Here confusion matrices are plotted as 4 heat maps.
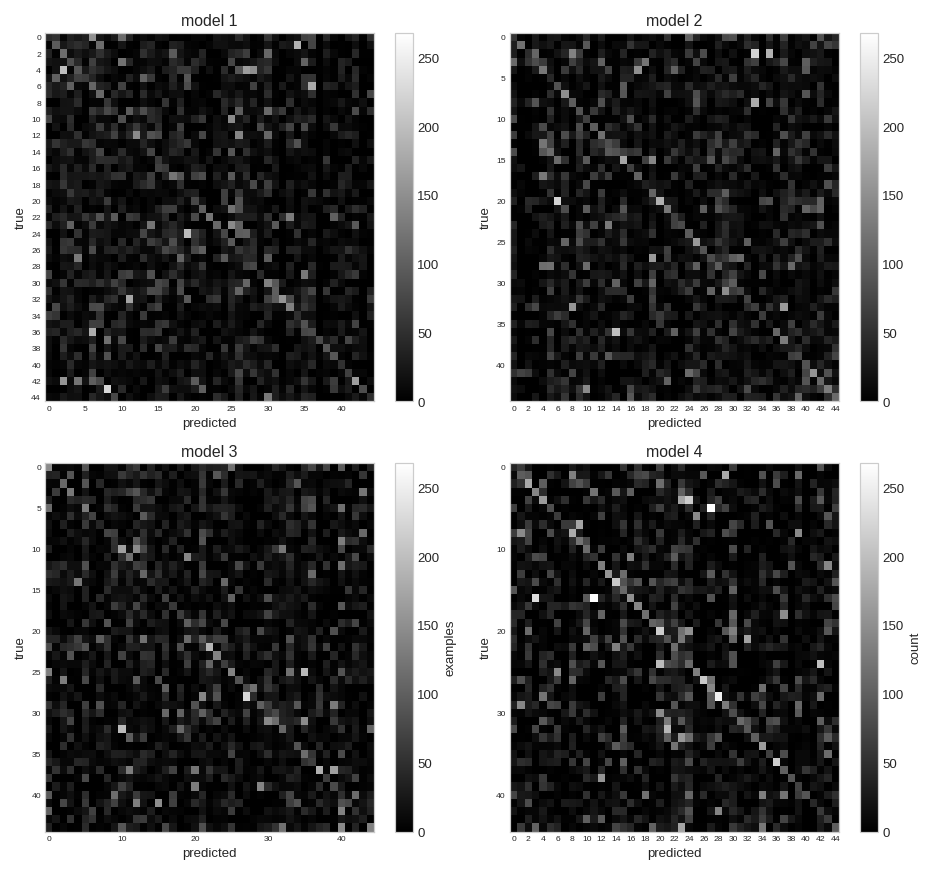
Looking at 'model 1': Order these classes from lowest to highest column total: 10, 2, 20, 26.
20, 10, 2, 26
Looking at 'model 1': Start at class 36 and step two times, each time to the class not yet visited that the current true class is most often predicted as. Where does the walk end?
3
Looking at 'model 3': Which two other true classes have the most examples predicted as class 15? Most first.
41, 26
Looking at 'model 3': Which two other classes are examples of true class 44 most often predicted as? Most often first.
40, 32
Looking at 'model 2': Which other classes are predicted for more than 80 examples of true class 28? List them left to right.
4, 5, 10, 25, 38
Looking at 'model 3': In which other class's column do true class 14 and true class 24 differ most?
4
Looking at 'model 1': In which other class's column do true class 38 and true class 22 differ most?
33
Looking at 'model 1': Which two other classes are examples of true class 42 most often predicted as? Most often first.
2, 4
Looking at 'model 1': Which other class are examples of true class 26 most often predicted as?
21
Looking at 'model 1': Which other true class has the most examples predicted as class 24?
27
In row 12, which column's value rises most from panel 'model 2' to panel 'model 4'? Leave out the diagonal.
43
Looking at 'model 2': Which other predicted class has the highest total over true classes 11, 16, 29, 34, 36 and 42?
14
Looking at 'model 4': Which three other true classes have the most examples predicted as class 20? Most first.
24, 30, 2
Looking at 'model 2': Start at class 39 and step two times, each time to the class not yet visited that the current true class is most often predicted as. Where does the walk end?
4
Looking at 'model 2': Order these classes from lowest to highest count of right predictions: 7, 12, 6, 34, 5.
5, 34, 6, 12, 7
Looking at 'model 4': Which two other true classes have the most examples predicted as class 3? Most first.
16, 44
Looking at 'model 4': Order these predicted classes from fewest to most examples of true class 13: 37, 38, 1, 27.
38, 37, 1, 27
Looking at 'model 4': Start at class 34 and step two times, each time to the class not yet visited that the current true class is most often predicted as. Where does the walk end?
14
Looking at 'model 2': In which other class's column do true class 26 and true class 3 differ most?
18
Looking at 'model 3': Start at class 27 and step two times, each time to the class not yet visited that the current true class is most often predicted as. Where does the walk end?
21
